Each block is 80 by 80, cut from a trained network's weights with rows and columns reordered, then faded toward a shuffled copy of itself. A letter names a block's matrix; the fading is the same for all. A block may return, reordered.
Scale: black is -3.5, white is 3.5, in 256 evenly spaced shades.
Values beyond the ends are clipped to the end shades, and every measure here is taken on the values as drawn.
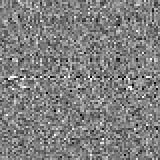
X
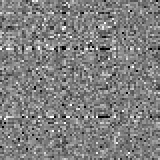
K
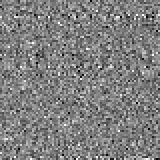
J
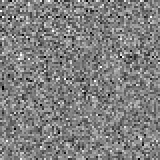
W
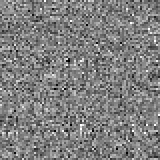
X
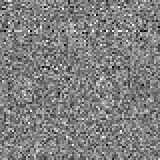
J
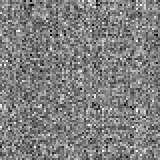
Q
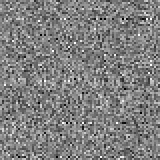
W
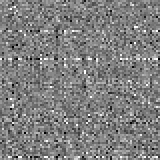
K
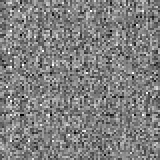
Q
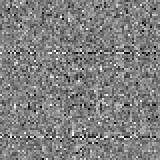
K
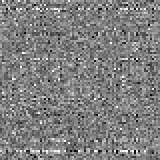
K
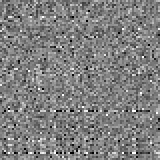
K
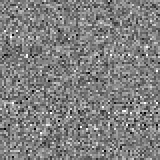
J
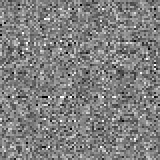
X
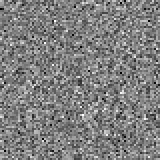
J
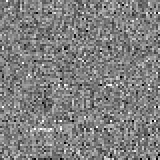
J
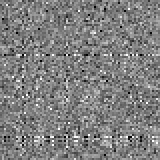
K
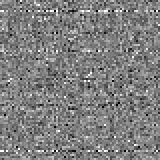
K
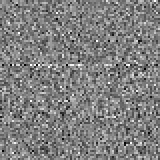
J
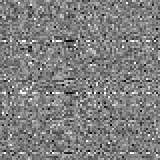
K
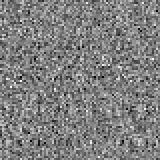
J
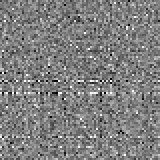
K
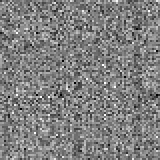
Q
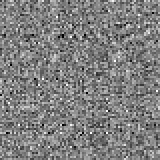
Q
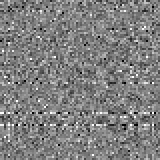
K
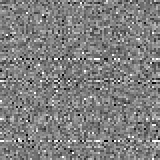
K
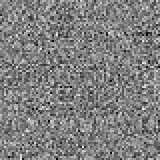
X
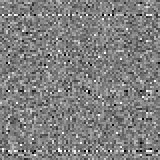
K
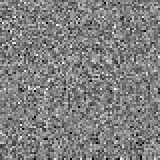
W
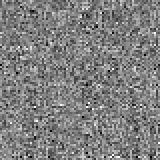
X
